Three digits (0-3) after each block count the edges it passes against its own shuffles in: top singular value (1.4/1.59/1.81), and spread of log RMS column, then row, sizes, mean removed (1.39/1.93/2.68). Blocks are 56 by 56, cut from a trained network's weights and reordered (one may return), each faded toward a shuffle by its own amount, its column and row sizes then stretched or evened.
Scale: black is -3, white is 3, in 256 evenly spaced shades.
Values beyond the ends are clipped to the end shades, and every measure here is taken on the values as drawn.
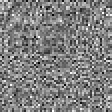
3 0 1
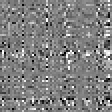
3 3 3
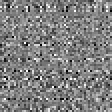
3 1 3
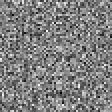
2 0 0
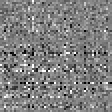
1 2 3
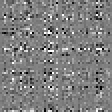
0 3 3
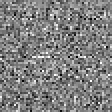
2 0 2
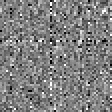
2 2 0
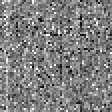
0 0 1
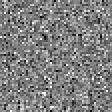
0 1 1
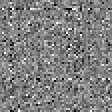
1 2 1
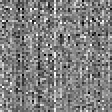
3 2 1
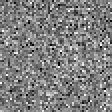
0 1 0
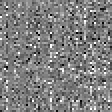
0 3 1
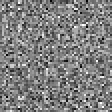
2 2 0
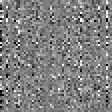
3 3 2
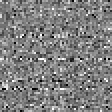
1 1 2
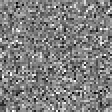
0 1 2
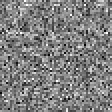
2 0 1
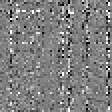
2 3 2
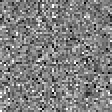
1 2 0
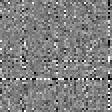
3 2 1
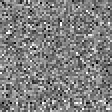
1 0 0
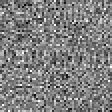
3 0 1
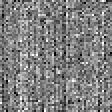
3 1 1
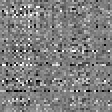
2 2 3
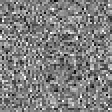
3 0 1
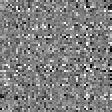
3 2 3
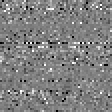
1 0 3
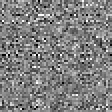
2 1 2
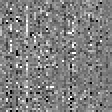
1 3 1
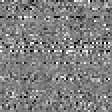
1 1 3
